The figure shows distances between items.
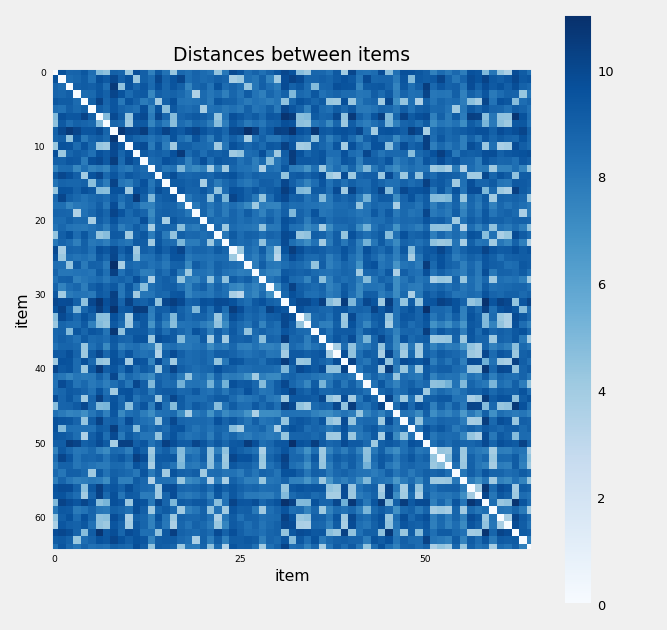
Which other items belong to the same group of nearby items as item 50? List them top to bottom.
8, 43
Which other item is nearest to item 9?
26
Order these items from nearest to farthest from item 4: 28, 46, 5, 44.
44, 46, 28, 5
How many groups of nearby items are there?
10
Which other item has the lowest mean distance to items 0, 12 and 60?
61
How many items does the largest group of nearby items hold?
13
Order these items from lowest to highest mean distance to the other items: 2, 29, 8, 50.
29, 2, 50, 8
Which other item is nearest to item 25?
30
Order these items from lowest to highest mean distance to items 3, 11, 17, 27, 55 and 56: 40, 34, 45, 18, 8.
18, 40, 34, 45, 8
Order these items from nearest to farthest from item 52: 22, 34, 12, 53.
53, 34, 22, 12
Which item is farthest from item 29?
32
